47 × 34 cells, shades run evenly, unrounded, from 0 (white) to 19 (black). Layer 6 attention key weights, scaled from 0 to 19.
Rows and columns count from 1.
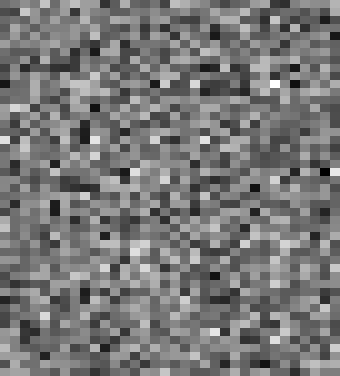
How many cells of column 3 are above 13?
6
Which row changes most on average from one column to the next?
18
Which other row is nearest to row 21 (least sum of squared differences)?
26
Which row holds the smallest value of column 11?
34
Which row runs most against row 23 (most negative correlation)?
25
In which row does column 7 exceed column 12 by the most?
23
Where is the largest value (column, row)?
33, 22
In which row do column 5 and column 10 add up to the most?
45
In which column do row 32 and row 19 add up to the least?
14
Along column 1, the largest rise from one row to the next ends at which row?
19
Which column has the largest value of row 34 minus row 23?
17
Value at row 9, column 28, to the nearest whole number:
10
